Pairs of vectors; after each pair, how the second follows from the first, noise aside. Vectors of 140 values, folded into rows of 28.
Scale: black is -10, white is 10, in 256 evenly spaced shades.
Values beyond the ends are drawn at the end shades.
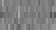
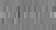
negated, partly zeroed.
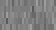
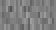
shuffled.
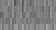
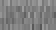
reversed.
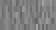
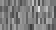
wrapped around, scaled up.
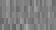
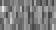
wrapped around, scaled up.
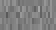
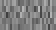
scaled up.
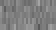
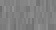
negated, shrunk.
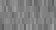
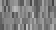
scaled up.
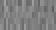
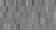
negated, partly zeroed.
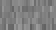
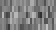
wrapped around, scaled up.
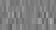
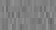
negated, shrunk.
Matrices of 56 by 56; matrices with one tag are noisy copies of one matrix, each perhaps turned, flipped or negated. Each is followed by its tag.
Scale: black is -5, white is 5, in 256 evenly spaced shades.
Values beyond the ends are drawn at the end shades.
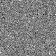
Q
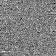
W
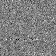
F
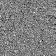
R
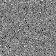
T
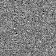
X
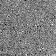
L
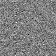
X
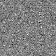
X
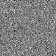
Q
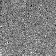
L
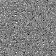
X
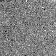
L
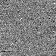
W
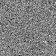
Q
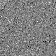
Q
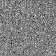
X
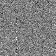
F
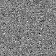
X
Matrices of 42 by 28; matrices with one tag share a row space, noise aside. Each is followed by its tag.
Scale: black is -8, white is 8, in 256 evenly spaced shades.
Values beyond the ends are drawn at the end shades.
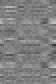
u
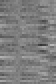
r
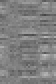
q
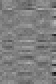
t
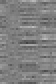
q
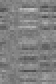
q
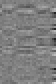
t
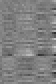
t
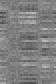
q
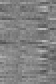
r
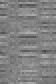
q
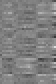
t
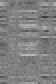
q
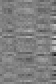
t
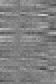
r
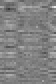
u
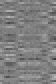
u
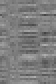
q
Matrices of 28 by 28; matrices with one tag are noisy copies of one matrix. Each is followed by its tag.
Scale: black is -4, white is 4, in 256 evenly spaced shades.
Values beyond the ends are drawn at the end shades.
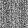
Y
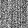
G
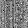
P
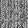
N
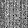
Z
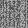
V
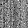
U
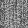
Z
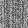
P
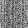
P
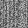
V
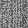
G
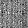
G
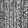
Z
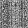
Y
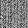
N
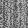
U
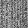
G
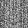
Z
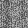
Y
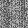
Y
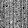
Z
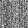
Y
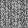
N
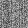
Y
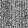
Y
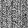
G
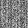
N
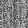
U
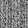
N
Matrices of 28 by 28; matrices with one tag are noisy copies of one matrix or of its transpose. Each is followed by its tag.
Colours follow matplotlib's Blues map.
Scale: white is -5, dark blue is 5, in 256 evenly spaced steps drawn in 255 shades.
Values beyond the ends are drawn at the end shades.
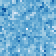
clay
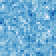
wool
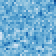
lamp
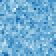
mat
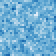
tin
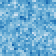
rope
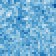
mat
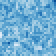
lamp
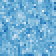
tin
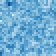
clay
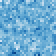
wool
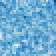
lamp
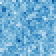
clay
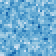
wool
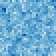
clay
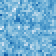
mat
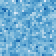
clay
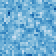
tin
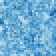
wool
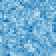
tin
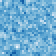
wool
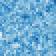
lamp
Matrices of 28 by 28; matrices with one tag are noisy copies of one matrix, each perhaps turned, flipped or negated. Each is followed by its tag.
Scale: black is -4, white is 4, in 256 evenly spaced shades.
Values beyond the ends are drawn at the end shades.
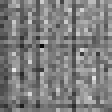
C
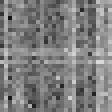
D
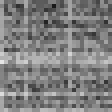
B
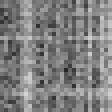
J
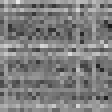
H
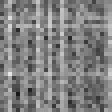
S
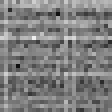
C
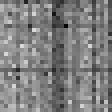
B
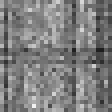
D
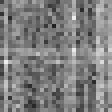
D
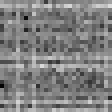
H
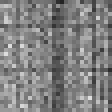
B
